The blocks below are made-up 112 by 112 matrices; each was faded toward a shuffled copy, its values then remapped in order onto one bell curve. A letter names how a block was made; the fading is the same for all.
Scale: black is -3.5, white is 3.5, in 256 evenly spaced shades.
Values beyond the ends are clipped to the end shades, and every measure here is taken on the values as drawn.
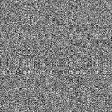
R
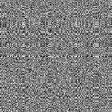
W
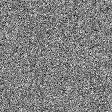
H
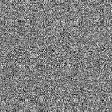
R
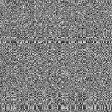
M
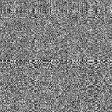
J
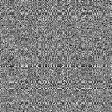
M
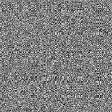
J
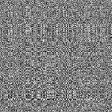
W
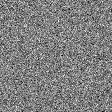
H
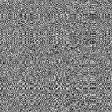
M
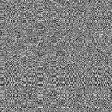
W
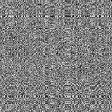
M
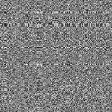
J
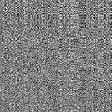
J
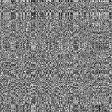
W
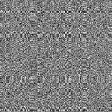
W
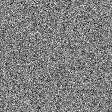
H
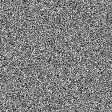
H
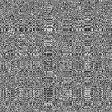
M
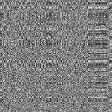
W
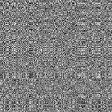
W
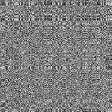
W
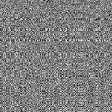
M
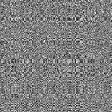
W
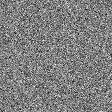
H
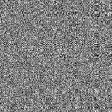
R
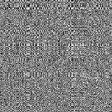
W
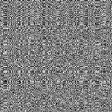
M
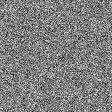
H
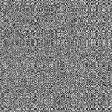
W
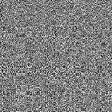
R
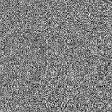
R
